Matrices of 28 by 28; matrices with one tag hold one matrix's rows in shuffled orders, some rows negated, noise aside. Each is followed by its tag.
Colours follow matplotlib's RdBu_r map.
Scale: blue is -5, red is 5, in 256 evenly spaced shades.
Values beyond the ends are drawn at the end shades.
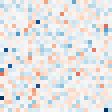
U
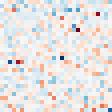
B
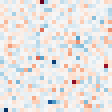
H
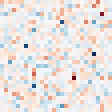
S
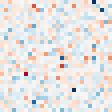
S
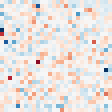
U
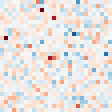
H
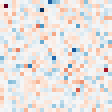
H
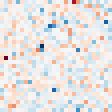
H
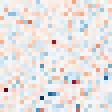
H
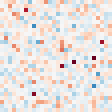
S
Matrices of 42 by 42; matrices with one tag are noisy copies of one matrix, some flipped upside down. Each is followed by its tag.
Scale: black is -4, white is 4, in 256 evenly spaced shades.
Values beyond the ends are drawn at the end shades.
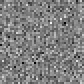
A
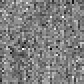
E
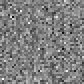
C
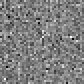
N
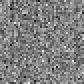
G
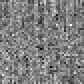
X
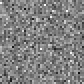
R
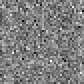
A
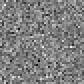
N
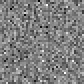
G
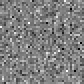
C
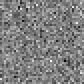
A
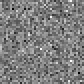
R
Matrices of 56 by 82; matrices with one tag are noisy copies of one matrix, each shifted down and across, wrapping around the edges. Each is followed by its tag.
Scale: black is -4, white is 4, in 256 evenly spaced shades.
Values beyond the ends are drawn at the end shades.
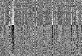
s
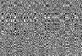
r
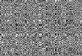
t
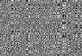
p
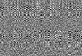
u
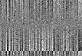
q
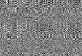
u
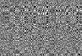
r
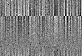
q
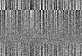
q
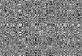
t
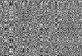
p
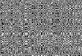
t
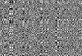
p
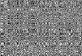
t
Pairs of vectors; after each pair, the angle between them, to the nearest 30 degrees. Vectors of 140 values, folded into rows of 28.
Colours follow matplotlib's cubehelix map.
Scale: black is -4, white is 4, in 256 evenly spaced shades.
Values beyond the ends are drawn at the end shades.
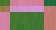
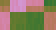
30 degrees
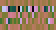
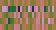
30 degrees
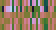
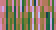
120 degrees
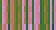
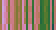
30 degrees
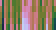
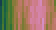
90 degrees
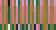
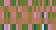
90 degrees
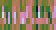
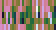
150 degrees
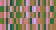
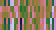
120 degrees
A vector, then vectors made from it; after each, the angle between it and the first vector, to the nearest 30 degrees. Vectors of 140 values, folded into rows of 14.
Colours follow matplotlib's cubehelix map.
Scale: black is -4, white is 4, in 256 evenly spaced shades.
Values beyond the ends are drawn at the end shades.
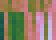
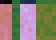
90 degrees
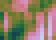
30 degrees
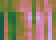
30 degrees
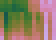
90 degrees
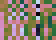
120 degrees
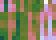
60 degrees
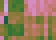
90 degrees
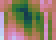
120 degrees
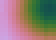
120 degrees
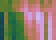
30 degrees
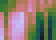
150 degrees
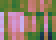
150 degrees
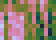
150 degrees
